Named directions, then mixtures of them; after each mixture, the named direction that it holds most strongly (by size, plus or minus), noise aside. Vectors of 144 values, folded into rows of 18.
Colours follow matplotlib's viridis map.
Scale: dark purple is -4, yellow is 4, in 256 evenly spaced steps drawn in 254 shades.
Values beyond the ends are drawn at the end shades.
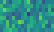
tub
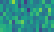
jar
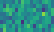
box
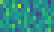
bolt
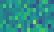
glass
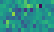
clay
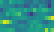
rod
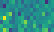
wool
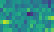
rod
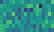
clay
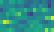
rod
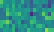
rod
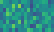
bolt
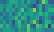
glass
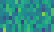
box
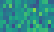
glass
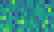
jar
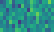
bolt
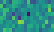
tub
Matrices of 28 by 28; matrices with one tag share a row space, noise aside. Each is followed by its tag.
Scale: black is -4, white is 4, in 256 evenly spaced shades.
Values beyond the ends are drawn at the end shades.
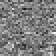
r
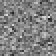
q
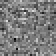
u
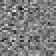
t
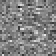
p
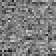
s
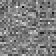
u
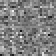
q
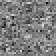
s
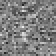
u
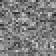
u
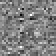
p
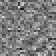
p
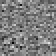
t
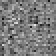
t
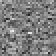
s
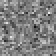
q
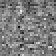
p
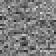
u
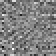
t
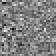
t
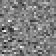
t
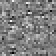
s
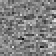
r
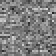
s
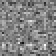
p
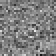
u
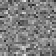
u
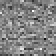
p
